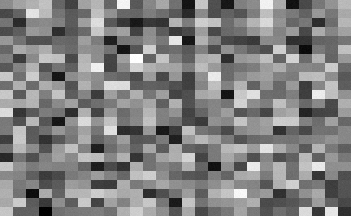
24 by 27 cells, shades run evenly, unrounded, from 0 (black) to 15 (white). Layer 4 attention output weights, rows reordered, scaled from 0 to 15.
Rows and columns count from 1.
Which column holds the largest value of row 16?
2
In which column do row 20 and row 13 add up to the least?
25
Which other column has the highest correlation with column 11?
13
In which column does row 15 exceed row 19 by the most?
9
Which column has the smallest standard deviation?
7
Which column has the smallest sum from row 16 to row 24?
4
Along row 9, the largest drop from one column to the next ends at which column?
18
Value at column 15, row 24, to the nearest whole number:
10
